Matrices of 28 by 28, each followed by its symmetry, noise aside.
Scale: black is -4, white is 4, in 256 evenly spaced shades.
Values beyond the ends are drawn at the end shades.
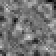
symmetric across the other diagonal.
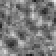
symmetric across the other diagonal.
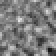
symmetric.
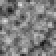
symmetric.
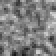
antisymmetric.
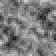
same after a half turn.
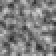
antisymmetric.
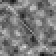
same after a half turn.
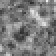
symmetric across the other diagonal.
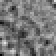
symmetric across the other diagonal.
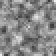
same after a half turn.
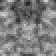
mirrored left to right.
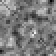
symmetric.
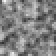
no symmetry.
